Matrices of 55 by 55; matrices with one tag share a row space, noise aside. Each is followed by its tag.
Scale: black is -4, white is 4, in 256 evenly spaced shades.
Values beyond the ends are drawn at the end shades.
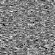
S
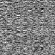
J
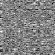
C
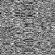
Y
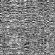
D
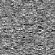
Y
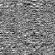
C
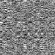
J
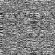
C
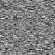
S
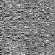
D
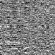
D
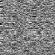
C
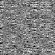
C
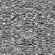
Y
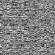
D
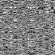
S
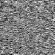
S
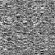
J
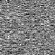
D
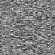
Y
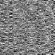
S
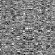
Y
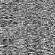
S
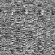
Y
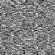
Y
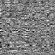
D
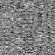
Y
